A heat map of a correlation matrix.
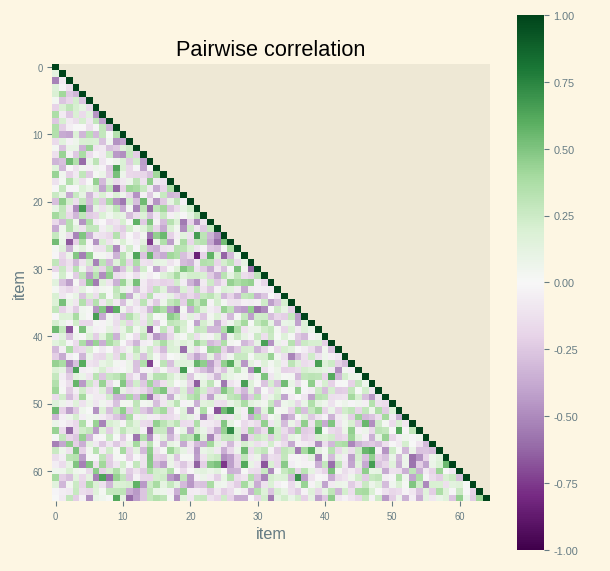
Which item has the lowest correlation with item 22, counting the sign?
52
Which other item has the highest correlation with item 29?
51
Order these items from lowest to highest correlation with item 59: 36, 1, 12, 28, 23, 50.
1, 36, 50, 12, 23, 28
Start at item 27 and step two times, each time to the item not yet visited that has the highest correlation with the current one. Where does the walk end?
45
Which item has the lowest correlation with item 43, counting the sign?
35
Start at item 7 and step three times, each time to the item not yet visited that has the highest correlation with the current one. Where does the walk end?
9
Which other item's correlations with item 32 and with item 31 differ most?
41
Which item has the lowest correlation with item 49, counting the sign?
14
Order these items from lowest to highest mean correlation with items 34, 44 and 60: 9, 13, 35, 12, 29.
12, 13, 29, 9, 35
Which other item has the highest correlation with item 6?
37
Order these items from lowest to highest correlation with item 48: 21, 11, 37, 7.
11, 37, 7, 21
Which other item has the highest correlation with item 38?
57
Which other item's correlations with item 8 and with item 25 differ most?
36
